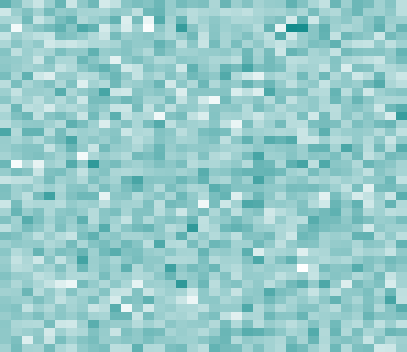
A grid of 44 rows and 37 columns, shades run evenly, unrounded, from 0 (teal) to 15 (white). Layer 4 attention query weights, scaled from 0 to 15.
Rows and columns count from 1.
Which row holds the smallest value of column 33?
34
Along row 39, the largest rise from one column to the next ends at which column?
12
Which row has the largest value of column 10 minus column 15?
16
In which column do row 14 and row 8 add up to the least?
37
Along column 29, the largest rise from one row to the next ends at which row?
3
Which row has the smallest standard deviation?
35
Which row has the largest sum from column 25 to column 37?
32
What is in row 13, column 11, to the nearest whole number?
7
